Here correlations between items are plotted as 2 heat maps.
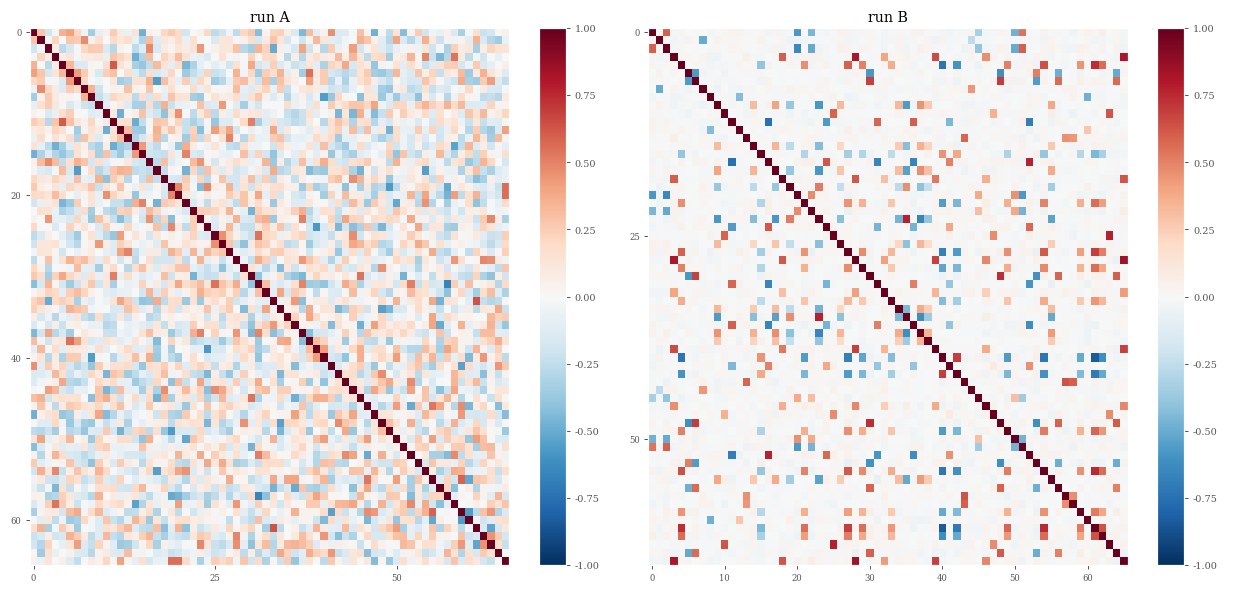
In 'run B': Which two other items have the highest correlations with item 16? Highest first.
52, 24
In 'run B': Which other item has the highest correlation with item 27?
61
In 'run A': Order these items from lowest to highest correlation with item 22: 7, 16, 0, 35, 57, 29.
57, 29, 0, 35, 7, 16
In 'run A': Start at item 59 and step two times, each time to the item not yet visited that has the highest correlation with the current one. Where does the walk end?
46
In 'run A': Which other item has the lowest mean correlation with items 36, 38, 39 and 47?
56
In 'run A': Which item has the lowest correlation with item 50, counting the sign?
21
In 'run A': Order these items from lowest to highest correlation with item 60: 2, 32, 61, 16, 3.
16, 3, 32, 61, 2
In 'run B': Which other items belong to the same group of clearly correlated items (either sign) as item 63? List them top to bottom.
10, 25, 47
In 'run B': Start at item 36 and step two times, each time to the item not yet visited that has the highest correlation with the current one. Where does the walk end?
31
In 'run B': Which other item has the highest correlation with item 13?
43
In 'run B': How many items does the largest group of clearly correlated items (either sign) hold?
13
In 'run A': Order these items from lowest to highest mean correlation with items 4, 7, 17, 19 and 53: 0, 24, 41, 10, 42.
42, 10, 41, 0, 24
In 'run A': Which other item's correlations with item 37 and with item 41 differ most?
0
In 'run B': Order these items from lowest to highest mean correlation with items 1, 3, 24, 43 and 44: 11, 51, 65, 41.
11, 51, 41, 65
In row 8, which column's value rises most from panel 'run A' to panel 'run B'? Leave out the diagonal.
40
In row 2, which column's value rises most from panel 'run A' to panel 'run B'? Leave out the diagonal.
0
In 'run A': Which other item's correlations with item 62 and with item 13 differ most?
63
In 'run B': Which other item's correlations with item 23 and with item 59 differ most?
35
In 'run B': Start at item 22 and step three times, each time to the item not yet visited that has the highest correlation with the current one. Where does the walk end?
45
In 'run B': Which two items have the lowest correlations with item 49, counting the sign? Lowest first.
40, 42
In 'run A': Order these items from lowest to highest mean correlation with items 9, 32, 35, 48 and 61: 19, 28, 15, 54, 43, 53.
15, 19, 53, 28, 54, 43
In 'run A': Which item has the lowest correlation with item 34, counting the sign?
48
